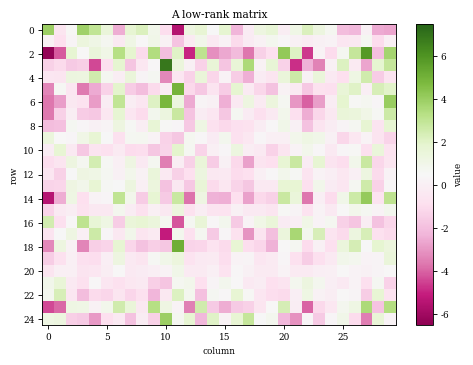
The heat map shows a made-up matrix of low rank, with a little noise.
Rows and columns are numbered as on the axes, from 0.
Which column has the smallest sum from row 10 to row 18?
10
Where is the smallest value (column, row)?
0, 2
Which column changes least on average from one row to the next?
24
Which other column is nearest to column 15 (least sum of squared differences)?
22
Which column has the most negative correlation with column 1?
9
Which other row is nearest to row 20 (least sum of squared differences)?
15
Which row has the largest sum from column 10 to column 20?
3
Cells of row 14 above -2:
23
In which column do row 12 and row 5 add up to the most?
11
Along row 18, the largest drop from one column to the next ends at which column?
12
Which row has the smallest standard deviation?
20
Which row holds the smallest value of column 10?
17
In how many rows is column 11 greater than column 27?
12
